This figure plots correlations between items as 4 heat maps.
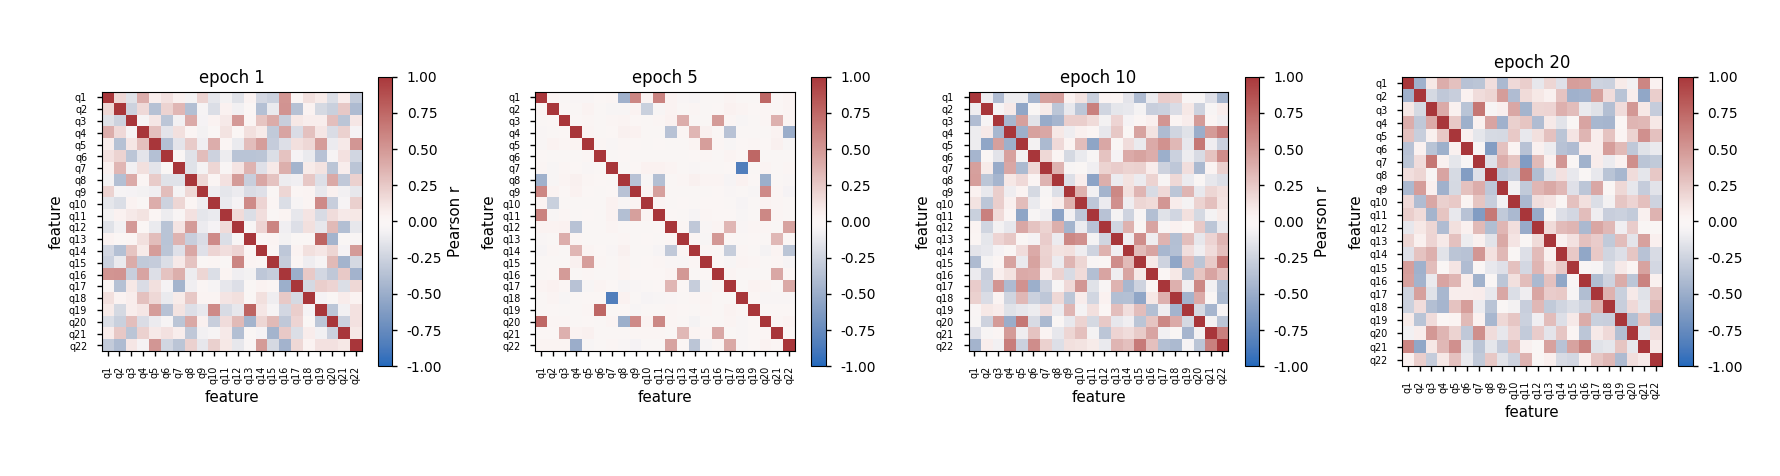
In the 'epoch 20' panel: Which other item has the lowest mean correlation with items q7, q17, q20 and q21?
q11
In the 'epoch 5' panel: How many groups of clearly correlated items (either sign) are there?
7
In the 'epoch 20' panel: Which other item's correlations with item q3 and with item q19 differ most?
q20
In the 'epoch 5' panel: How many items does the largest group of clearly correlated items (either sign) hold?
5
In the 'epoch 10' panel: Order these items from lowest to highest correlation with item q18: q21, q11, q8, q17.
q11, q21, q8, q17
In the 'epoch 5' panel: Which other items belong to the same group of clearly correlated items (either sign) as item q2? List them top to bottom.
q10
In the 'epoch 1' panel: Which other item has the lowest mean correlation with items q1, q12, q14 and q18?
q6
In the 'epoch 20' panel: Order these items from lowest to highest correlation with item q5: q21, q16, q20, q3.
q3, q20, q16, q21
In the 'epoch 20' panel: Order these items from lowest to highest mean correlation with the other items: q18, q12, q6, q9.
q6, q18, q9, q12
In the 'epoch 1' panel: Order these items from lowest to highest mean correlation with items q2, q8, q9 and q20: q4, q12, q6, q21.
q21, q4, q6, q12
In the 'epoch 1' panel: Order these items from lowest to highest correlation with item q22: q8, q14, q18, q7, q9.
q7, q9, q18, q8, q14
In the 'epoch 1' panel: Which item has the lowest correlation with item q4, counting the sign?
q15
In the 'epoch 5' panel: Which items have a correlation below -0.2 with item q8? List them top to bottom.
q1, q9, q11, q20
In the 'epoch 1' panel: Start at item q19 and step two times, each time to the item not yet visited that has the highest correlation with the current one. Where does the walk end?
q10
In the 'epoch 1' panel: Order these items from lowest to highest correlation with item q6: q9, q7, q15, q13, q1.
q13, q15, q7, q1, q9
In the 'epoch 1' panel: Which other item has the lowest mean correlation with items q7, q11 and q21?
q17
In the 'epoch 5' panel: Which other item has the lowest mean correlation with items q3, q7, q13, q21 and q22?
q18
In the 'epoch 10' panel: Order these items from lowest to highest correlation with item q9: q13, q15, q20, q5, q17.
q20, q5, q17, q15, q13
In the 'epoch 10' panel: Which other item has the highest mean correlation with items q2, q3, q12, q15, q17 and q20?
q5
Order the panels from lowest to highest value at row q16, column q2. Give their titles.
epoch 20, epoch 10, epoch 5, epoch 1
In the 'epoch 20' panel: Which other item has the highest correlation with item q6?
q18
